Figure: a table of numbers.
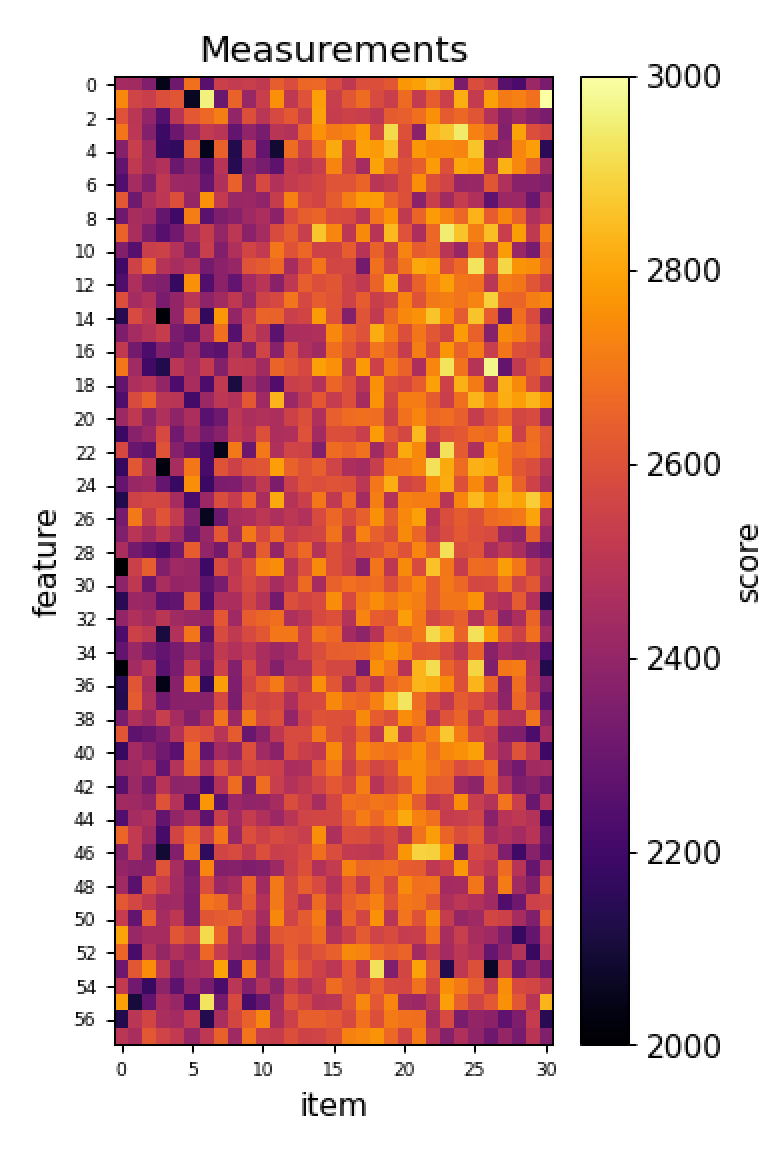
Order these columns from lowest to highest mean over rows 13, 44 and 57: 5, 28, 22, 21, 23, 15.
5, 28, 23, 15, 22, 21
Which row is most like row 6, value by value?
42
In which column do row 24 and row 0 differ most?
27
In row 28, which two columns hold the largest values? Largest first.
23, 21
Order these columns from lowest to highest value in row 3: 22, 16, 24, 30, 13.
30, 13, 16, 22, 24
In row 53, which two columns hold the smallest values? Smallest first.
26, 23
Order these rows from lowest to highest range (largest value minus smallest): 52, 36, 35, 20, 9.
20, 52, 9, 36, 35
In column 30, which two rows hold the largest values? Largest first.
1, 55
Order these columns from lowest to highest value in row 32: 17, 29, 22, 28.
28, 22, 29, 17
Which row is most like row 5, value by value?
18
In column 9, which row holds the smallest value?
55
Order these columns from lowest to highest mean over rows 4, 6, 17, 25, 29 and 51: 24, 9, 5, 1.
5, 1, 9, 24
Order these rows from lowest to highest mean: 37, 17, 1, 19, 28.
28, 37, 17, 19, 1
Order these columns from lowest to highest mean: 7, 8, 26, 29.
8, 7, 29, 26
